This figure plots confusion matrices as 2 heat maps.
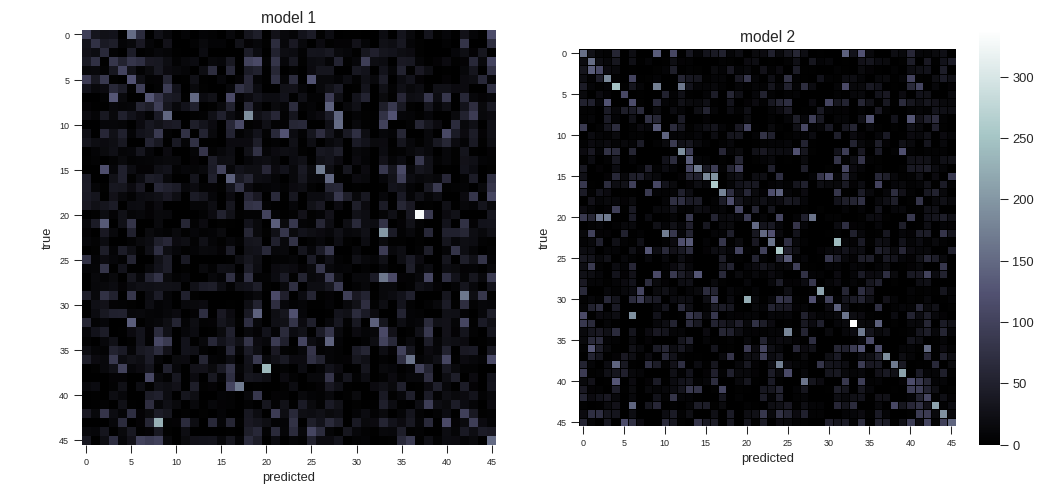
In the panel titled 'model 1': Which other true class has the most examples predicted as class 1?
3
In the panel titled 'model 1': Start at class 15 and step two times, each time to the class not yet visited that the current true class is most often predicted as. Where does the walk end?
2
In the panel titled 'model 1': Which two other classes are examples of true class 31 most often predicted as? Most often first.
19, 23
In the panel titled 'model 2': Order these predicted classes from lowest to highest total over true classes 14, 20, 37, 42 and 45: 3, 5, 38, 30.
38, 30, 5, 3
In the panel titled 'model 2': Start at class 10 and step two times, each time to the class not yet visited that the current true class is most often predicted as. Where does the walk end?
23
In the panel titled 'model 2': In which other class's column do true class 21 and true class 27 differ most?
14
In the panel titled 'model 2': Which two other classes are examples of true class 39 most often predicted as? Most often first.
25, 0
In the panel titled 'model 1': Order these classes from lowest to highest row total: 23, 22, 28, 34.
23, 28, 22, 34
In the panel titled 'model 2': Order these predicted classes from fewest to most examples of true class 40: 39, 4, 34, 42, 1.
39, 1, 42, 34, 4
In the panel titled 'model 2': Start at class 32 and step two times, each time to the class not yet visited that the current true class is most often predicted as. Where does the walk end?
3
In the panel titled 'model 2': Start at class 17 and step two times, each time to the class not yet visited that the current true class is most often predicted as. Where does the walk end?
8
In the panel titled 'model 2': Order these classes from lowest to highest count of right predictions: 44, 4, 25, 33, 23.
25, 23, 44, 4, 33
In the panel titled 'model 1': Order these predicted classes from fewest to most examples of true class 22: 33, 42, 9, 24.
9, 24, 42, 33
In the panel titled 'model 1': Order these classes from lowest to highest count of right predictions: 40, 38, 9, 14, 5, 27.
40, 14, 38, 27, 5, 9
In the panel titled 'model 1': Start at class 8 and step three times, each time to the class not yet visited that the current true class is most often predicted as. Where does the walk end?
38
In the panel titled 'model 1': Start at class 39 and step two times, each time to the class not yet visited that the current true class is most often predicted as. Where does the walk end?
45
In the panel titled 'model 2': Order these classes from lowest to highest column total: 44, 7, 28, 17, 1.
7, 28, 17, 44, 1
